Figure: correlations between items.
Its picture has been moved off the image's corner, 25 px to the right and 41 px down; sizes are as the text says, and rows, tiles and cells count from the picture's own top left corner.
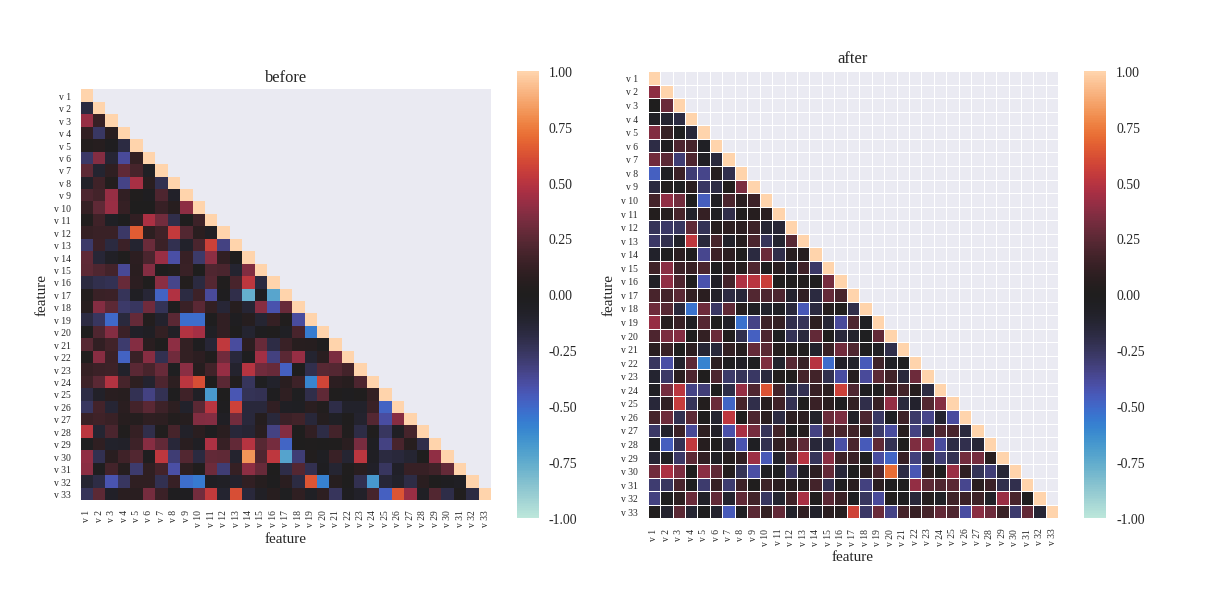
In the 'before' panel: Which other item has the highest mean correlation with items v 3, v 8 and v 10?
v 24
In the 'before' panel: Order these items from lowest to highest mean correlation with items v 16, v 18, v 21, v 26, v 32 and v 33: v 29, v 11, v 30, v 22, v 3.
v 3, v 30, v 22, v 29, v 11
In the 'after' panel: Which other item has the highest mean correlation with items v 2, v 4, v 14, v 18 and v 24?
v 10
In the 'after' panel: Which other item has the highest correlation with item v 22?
v 14
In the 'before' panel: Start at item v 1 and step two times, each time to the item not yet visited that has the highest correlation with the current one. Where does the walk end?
v 17
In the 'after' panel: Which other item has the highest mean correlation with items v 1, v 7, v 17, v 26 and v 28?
v 4
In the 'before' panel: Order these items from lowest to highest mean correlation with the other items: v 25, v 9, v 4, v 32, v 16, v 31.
v 25, v 32, v 4, v 16, v 31, v 9
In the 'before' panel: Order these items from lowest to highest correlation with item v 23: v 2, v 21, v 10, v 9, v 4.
v 4, v 10, v 2, v 21, v 9
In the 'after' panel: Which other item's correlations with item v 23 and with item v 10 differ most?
v 16
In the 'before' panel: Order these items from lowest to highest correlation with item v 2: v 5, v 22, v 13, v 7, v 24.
v 7, v 5, v 13, v 24, v 22
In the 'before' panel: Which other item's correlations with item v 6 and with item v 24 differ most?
v 32
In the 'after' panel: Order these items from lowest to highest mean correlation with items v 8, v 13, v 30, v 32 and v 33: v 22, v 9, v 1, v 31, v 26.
v 1, v 22, v 26, v 31, v 9
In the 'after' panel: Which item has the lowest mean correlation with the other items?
v 18
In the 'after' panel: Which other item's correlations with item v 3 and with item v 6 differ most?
v 24
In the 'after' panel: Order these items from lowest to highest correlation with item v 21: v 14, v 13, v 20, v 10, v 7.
v 20, v 14, v 13, v 7, v 10
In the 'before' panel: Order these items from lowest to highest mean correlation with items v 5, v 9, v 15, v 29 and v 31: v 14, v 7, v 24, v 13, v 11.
v 13, v 24, v 7, v 11, v 14
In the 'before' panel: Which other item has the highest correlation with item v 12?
v 5
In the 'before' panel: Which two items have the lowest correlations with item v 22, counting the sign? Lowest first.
v 4, v 16
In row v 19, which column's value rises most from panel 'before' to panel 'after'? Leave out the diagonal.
v 20
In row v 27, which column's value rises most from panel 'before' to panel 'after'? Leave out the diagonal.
v 25
